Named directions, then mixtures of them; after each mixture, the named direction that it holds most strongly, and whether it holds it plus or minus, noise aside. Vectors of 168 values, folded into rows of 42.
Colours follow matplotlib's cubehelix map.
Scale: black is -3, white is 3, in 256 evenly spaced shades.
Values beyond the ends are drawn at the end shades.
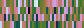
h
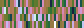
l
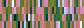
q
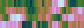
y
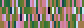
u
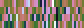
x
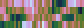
y, minus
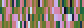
q, minus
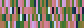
u, minus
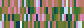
h, plus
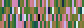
u, plus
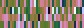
u, plus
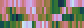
y, minus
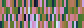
h, minus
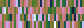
l, plus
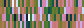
q, plus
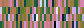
x, minus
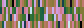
q, minus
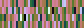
u, minus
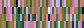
l, minus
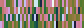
h, plus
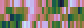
y, minus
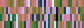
x, plus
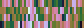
h, minus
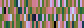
l, minus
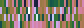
h, minus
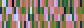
q, minus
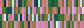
h, minus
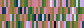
l, minus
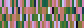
u, minus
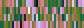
h, minus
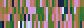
q, minus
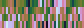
x, minus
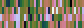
u, plus
